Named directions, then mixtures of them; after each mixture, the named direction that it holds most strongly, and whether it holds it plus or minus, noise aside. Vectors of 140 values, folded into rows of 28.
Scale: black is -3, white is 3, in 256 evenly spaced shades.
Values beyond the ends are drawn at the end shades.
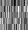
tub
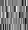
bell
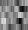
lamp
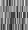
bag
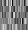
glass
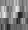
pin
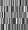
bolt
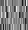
bell, plus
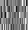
bell, minus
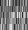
bag, minus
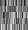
bag, minus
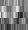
pin, plus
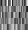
glass, plus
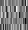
bell, plus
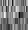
pin, plus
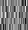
bell, plus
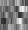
lamp, minus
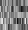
lamp, plus
